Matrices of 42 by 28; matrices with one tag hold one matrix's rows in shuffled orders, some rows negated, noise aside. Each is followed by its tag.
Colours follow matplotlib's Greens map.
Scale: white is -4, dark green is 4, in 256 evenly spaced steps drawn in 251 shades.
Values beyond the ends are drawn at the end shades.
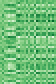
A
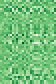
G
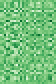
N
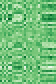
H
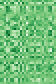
N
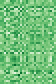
N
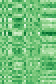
H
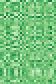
N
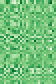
N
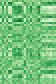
H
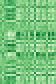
A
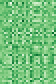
G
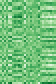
H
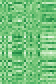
H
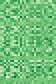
N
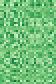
N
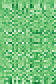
G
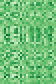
N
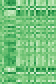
A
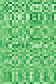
G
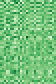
N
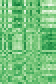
H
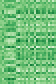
A
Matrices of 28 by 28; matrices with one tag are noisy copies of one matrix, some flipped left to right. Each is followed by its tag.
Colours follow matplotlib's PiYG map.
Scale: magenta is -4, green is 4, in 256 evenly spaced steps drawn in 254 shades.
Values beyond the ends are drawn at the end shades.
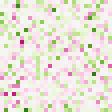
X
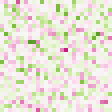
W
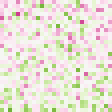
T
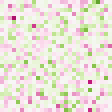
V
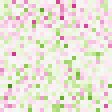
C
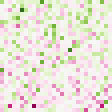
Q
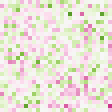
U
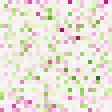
V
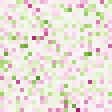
V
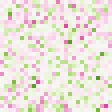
C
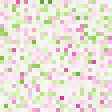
W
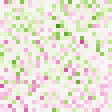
Q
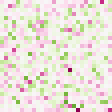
V
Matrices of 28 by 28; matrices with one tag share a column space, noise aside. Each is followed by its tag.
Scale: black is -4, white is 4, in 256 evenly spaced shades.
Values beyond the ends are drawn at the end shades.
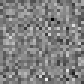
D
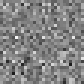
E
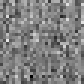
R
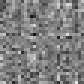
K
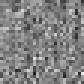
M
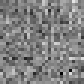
M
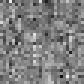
R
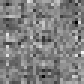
R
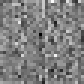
R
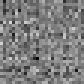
M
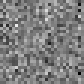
D
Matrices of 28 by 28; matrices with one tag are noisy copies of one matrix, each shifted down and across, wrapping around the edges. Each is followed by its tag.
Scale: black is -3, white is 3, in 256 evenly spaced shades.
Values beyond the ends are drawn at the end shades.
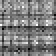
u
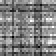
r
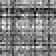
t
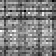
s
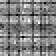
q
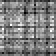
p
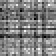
s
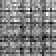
p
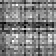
t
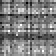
u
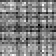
p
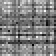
s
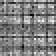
q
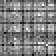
q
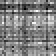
t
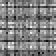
q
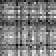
u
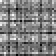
q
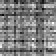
r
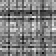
t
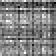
t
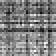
s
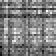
s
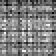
p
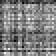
s
